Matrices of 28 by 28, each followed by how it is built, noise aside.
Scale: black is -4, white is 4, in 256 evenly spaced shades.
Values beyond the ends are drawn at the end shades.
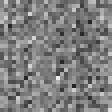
repeating rows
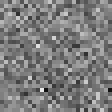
Toeplitz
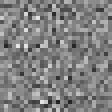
low rank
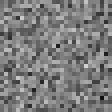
repeating rows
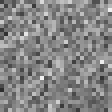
Hankel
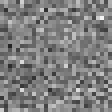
low rank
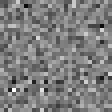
uneven rows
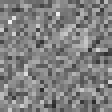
Hankel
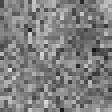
smooth
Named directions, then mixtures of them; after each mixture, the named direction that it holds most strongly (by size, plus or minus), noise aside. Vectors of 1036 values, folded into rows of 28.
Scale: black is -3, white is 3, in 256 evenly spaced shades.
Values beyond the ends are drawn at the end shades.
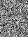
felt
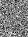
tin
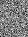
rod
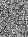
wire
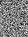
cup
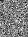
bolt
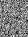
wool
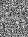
rod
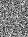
rod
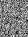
wool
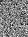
cup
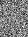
rod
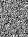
wool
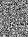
cup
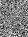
tin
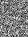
wool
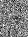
felt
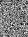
cup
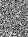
tin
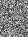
felt
